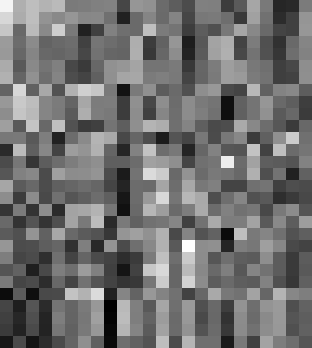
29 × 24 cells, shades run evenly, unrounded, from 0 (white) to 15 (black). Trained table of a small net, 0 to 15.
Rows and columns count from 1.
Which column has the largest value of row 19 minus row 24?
15
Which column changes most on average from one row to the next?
12
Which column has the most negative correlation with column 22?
1
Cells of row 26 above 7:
17
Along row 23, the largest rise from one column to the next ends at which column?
14
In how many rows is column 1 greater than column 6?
13
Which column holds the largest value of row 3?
7
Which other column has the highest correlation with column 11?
3
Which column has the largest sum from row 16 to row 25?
10
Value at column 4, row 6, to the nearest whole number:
8
